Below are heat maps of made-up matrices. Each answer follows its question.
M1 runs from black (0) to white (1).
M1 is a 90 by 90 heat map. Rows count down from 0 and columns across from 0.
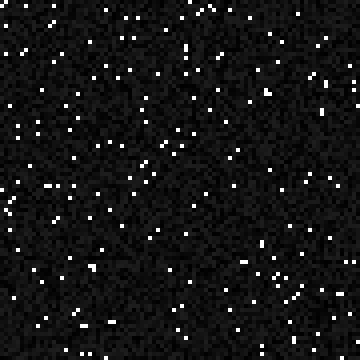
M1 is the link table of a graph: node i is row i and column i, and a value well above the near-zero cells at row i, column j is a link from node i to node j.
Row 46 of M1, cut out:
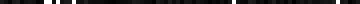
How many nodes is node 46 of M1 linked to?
6
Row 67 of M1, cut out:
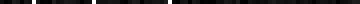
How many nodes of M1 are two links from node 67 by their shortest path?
2
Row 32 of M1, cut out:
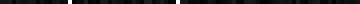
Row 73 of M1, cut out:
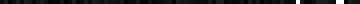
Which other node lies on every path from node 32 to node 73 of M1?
node 17
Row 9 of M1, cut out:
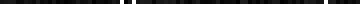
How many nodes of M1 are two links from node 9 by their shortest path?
5
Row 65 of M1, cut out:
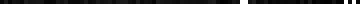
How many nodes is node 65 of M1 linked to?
4
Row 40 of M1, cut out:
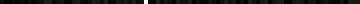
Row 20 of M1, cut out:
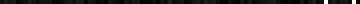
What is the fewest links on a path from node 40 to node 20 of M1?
5
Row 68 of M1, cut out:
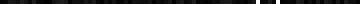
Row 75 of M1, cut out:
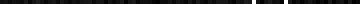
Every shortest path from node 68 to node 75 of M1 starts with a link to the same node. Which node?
node 69
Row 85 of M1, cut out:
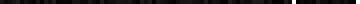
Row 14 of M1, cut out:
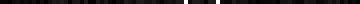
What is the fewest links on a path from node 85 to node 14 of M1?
4
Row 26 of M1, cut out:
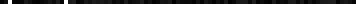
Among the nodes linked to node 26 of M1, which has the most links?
node 2
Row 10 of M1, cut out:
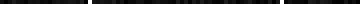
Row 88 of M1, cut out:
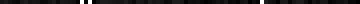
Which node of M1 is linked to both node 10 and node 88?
node 22
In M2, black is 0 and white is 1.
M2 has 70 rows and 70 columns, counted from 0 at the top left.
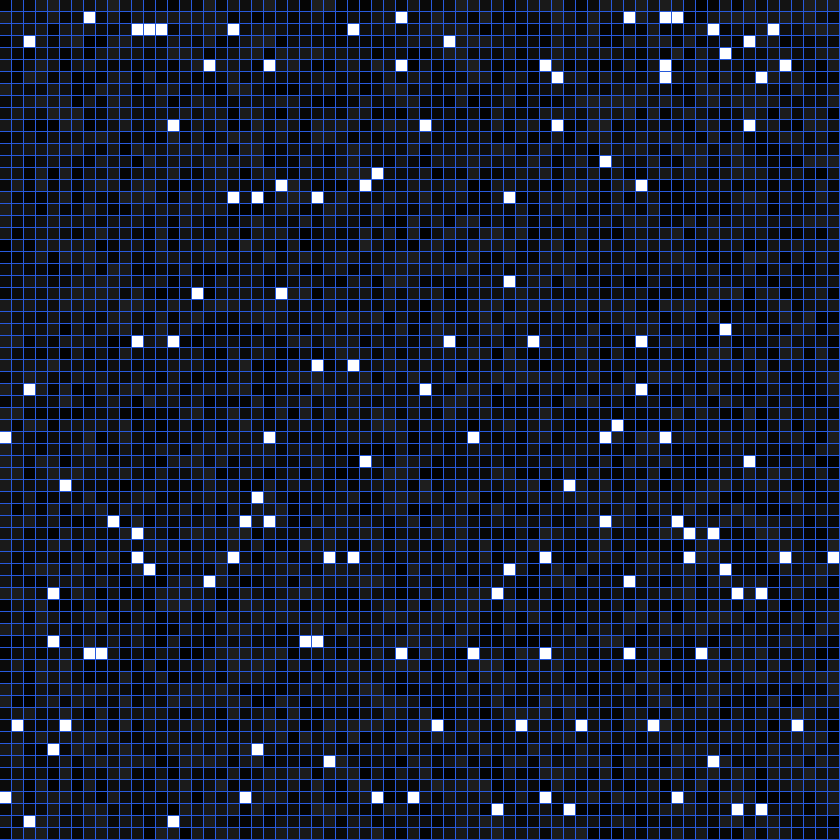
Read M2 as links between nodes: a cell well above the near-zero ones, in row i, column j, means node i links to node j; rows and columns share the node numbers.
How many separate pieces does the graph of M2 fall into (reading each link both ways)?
2
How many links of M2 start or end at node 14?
4
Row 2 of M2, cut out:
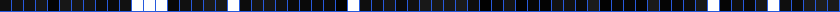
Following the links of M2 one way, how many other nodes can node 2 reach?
8
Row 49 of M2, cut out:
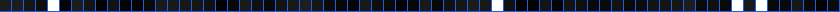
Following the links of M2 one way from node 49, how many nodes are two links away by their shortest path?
4
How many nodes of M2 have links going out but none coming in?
12
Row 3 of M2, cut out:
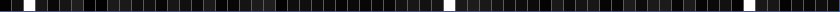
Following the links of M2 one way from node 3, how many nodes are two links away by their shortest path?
9
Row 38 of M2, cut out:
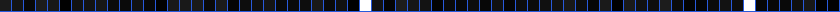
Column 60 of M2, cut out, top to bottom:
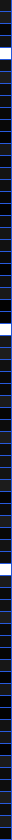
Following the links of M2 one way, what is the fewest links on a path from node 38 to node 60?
3
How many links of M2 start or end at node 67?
4
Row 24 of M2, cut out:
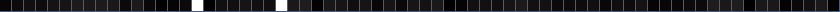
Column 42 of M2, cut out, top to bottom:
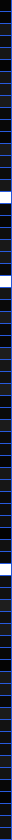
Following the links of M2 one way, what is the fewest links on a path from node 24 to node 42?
2
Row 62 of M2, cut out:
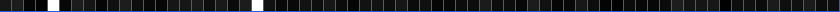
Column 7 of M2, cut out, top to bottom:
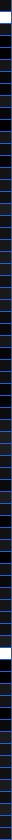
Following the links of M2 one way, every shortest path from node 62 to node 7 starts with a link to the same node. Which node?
node 4
